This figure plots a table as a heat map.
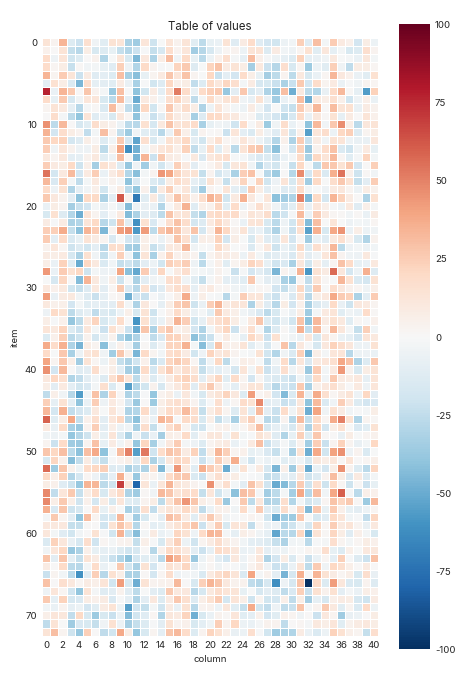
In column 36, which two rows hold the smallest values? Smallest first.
70, 25
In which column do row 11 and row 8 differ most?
32
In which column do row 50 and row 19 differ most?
12
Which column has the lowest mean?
11
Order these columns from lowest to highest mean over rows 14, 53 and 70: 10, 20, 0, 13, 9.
10, 13, 20, 0, 9
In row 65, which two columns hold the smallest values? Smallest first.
4, 29
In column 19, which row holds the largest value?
52
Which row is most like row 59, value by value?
41
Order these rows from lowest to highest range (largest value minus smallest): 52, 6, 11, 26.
26, 11, 52, 6
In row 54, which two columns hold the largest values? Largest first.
9, 20
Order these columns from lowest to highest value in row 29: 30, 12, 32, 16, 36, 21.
30, 32, 12, 21, 16, 36
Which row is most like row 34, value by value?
22
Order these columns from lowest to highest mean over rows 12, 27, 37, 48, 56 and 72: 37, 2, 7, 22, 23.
7, 22, 23, 37, 2
